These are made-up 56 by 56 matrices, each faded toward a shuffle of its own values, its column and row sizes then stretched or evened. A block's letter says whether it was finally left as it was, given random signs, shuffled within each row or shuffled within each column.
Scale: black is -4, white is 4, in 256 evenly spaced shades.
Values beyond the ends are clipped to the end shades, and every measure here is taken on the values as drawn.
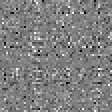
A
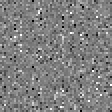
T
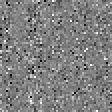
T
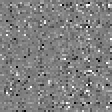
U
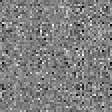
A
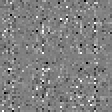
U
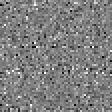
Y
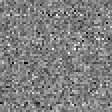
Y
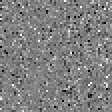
T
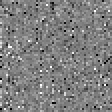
T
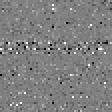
Y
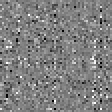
A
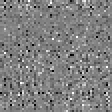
A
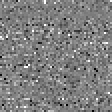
Y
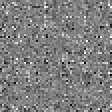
U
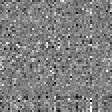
A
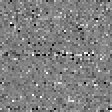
Y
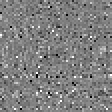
A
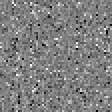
T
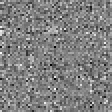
U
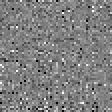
A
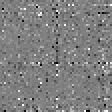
U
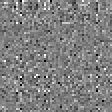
A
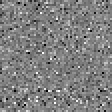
Y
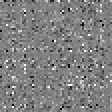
U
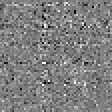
U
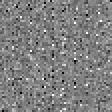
T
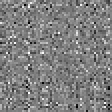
A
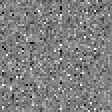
T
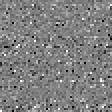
Y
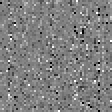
T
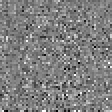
U
